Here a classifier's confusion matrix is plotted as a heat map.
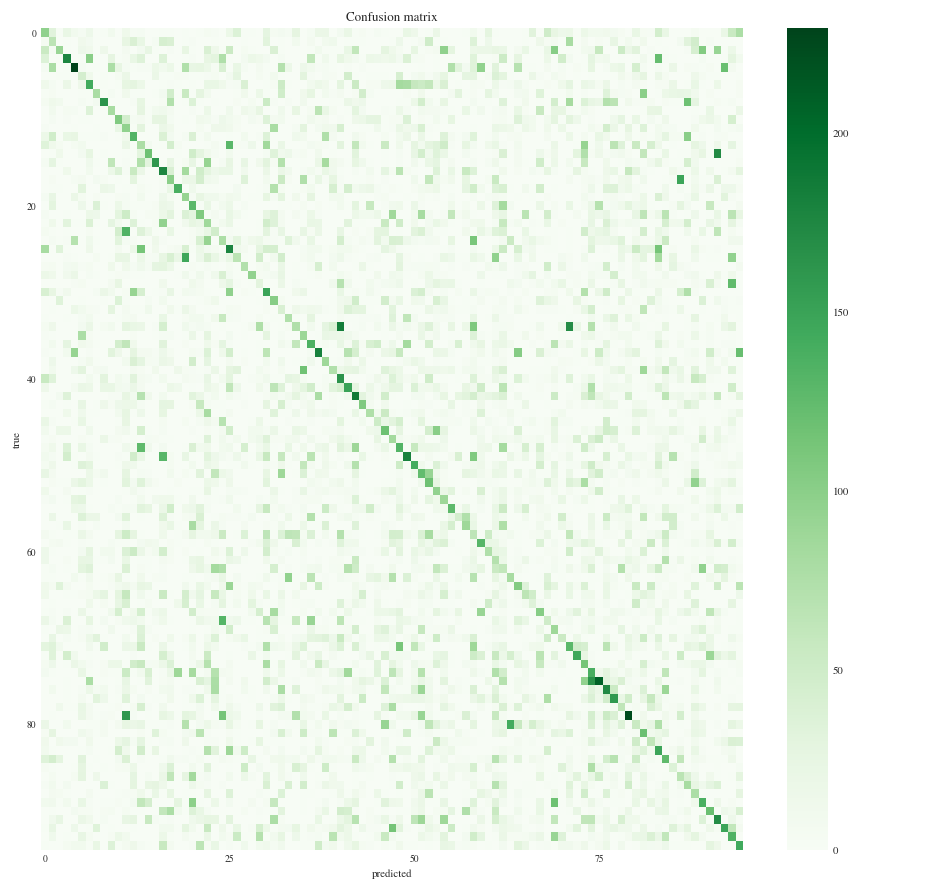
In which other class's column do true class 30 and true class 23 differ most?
11
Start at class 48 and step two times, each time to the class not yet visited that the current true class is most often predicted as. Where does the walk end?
25
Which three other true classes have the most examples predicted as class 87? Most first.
8, 12, 30
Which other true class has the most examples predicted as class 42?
48
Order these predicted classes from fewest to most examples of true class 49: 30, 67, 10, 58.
10, 67, 30, 58
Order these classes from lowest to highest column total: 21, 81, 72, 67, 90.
72, 90, 67, 21, 81
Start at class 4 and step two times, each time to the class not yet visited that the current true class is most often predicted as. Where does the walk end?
47
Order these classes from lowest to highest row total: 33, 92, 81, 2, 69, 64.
33, 69, 81, 64, 92, 2
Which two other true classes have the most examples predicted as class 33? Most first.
63, 58
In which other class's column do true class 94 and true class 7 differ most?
81
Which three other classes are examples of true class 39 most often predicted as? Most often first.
35, 81, 84
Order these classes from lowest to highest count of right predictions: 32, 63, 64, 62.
32, 62, 63, 64
